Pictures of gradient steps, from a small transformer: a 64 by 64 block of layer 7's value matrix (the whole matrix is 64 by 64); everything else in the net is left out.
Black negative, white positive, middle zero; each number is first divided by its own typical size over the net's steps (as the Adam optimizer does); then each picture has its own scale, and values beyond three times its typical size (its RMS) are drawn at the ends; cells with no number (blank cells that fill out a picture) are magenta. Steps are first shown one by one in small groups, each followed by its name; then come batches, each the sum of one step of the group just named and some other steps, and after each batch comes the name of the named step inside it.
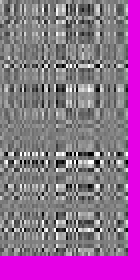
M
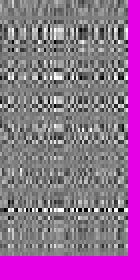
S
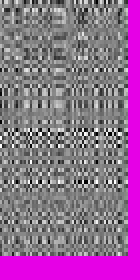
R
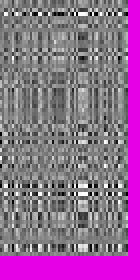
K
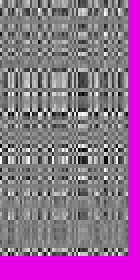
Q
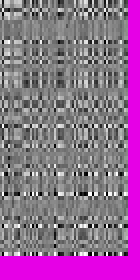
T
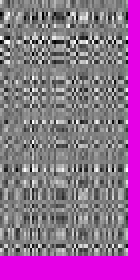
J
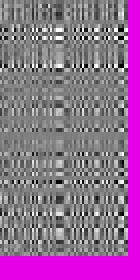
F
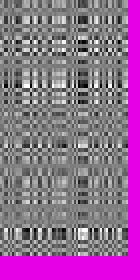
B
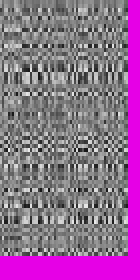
Q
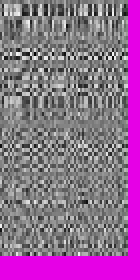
B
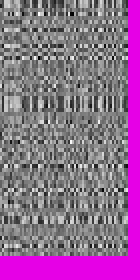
K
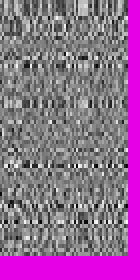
K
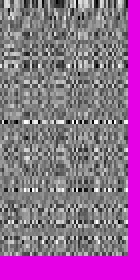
R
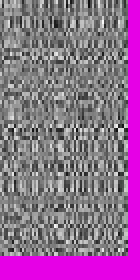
T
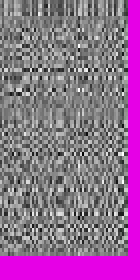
F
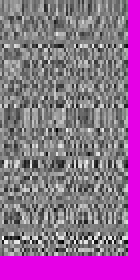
M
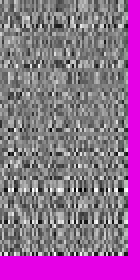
T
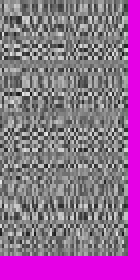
B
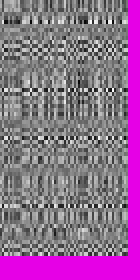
B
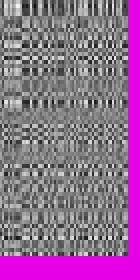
T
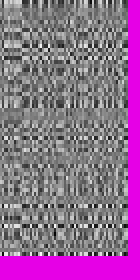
T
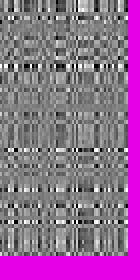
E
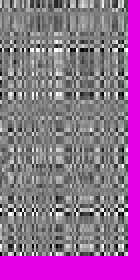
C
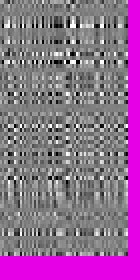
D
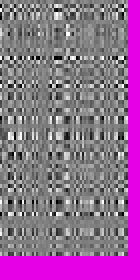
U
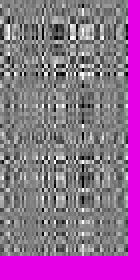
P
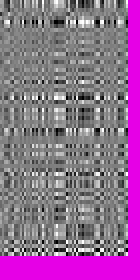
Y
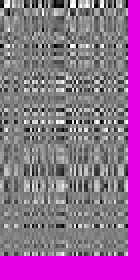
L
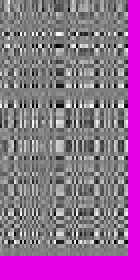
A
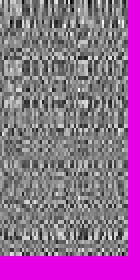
Y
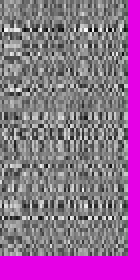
P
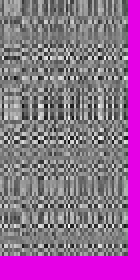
D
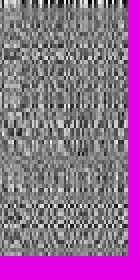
A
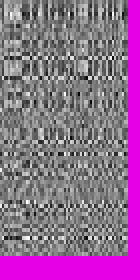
U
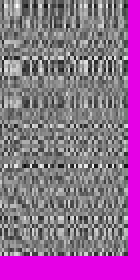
D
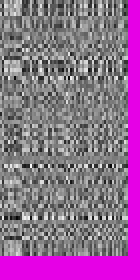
D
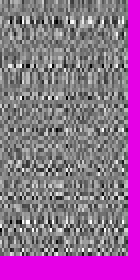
Y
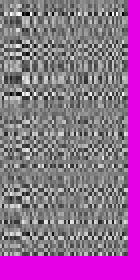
U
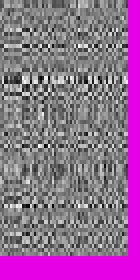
L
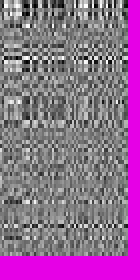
L
